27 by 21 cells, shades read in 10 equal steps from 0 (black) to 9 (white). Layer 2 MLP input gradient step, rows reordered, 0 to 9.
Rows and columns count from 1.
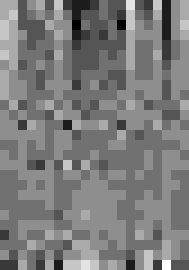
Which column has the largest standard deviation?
19
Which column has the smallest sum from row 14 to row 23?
15
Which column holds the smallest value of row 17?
5
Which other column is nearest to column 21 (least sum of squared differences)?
2
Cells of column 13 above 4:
9
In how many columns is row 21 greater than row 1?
12
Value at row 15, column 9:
4
